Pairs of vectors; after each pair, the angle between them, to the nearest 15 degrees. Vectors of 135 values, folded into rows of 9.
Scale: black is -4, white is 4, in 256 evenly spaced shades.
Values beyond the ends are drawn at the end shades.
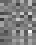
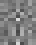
60 degrees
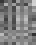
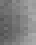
90 degrees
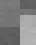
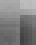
120 degrees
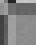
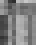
45 degrees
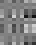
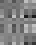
15 degrees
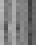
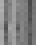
15 degrees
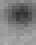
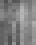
120 degrees
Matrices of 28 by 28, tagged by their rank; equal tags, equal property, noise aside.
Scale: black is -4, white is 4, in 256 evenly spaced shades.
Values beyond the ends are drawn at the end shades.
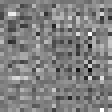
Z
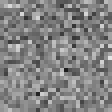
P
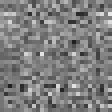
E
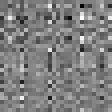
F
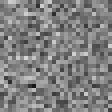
P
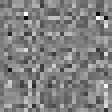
Z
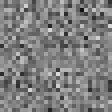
P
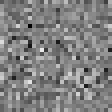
E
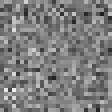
P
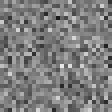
P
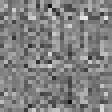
E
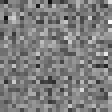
E
